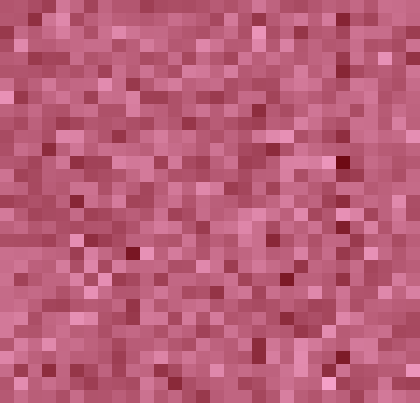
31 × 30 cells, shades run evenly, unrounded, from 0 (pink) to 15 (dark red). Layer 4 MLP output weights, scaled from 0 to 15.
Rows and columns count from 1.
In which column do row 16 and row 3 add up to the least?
9
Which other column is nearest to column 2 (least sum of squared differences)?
12
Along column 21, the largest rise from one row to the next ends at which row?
22
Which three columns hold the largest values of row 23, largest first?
16, 19, 14
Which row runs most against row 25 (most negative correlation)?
13
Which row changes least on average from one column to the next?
1
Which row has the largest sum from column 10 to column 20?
10
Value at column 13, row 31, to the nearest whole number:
6
